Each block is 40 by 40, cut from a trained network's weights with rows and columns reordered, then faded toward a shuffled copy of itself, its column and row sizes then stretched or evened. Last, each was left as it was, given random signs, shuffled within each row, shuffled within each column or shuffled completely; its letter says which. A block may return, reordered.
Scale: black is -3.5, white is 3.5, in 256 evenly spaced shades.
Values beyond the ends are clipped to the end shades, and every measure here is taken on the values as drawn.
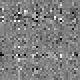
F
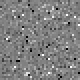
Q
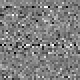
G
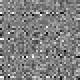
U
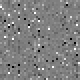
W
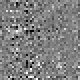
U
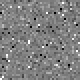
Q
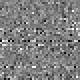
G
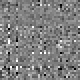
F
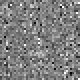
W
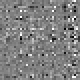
F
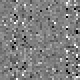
W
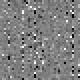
W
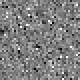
Q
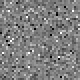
Q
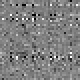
F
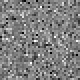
Q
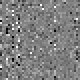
W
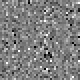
W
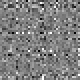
U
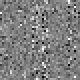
W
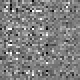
U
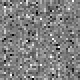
W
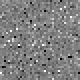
Q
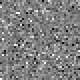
Q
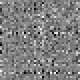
F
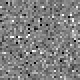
Q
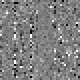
W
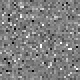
Q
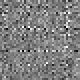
U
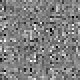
U
